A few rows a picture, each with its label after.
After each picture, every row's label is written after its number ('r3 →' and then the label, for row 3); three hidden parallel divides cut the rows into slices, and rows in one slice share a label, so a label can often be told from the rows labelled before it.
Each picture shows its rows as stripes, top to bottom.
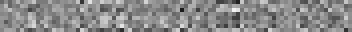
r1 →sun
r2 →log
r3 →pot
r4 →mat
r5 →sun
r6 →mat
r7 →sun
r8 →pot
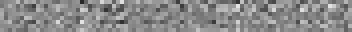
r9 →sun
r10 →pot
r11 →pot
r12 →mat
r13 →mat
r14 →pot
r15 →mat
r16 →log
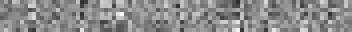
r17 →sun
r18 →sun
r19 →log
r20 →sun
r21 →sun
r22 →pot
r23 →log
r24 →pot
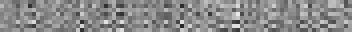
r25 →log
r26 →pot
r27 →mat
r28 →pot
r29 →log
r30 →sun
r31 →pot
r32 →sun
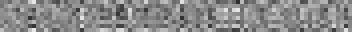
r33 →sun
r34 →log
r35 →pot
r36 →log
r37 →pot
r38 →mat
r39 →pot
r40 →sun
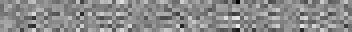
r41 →sun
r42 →log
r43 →log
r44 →sun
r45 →pot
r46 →mat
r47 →pot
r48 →sun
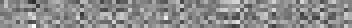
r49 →pot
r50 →mat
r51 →pot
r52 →sun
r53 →sun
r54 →pot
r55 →sun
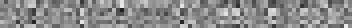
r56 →sun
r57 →sun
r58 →pot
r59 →pot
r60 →mat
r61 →pot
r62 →sun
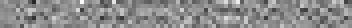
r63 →pot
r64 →log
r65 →sun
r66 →mat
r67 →pot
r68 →log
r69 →mat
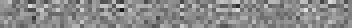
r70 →pot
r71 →sun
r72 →pot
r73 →mat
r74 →log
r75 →log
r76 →mat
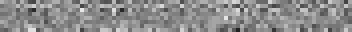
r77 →pot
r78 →sun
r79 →pot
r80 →log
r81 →log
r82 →log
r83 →mat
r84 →sun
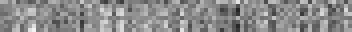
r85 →pot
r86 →mat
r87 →sun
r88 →sun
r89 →log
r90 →sun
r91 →sun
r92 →sun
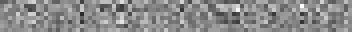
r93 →sun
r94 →pot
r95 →pot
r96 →sun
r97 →mat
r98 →sun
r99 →log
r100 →mat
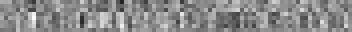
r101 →pot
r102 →log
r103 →pot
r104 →sun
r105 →sun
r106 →sun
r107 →sun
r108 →mat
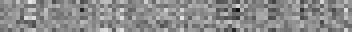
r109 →sun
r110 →log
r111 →sun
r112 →mat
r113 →sun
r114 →log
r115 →log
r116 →sun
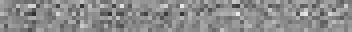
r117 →log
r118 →sun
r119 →log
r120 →pot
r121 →mat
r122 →log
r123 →log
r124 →log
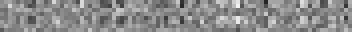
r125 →pot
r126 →pot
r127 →mat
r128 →mat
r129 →pot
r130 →pot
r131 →log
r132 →mat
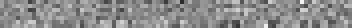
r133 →pot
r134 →mat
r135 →pot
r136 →log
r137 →log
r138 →sun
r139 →sun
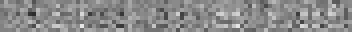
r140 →log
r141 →log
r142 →log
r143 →pot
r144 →log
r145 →mat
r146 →pot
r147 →mat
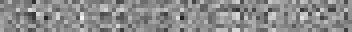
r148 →pot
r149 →mat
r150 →sun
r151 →pot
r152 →pot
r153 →log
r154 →mat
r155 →pot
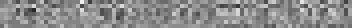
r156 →pot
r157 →sun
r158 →pot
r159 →pot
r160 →log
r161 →log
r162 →mat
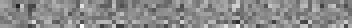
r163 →log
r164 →pot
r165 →log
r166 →mat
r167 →log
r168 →sun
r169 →pot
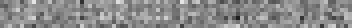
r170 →sun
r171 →mat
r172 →mat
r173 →mat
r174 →sun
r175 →mat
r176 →pot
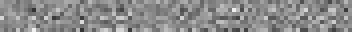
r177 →mat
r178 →log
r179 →pot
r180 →log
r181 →sun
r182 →log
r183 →mat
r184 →sun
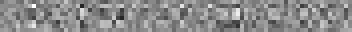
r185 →log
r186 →sun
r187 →pot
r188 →pot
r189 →pot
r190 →sun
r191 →sun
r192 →mat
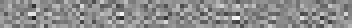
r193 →mat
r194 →pot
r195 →log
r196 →sun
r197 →pot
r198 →sun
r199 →log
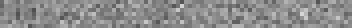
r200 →log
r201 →mat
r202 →log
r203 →log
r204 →log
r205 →mat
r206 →log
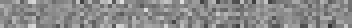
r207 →sun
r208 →log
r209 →mat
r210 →log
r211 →mat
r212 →mat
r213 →sun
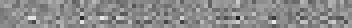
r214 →log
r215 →log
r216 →mat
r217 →log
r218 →sun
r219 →pot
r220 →mat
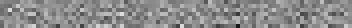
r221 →mat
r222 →mat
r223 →log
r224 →sun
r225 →log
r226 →log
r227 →sun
